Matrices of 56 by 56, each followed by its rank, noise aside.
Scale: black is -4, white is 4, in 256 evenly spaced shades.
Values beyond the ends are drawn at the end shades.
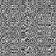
five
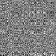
five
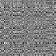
four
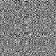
seven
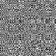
five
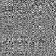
six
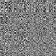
seven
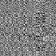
five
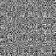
seven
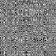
six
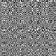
five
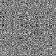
six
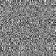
six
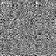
six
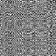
four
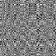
four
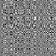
four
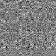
seven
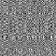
five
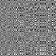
four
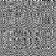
five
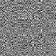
six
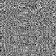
seven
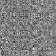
seven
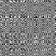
four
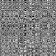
four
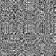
five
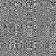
four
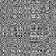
four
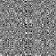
five
